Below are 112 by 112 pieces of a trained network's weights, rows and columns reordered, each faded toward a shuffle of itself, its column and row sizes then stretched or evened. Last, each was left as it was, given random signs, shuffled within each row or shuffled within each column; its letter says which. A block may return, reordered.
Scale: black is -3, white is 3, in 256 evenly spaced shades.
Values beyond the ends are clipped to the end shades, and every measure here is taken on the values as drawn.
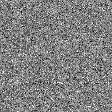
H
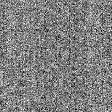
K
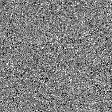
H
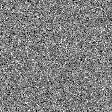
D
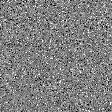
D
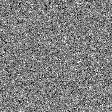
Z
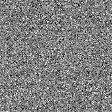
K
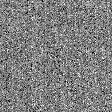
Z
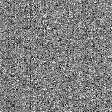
K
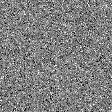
Z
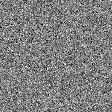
D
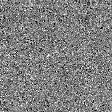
K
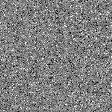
K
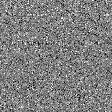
K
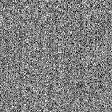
K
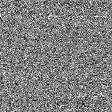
K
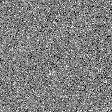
D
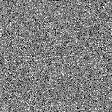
K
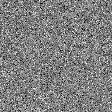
Z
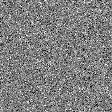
Z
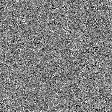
H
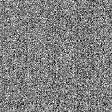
K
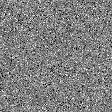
D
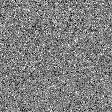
D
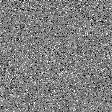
D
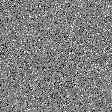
D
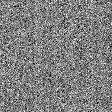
Z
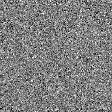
K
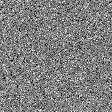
D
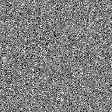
K
